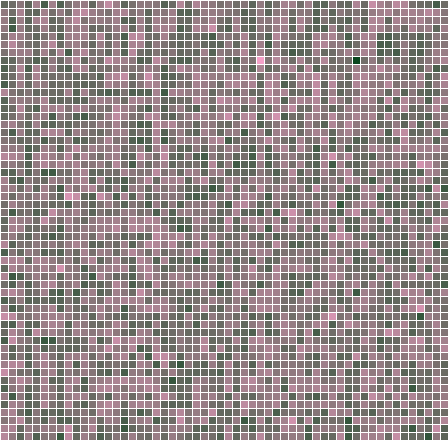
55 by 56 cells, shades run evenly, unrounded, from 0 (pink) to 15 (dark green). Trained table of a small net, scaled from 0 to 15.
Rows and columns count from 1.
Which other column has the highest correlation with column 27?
54
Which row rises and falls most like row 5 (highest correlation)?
6
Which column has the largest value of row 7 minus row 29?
37
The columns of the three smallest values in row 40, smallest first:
42, 1, 2
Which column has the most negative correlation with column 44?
47
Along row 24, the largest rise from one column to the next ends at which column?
56
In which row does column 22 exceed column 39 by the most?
48
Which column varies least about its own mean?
4
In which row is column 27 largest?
24
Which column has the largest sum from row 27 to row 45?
28
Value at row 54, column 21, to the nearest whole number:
8
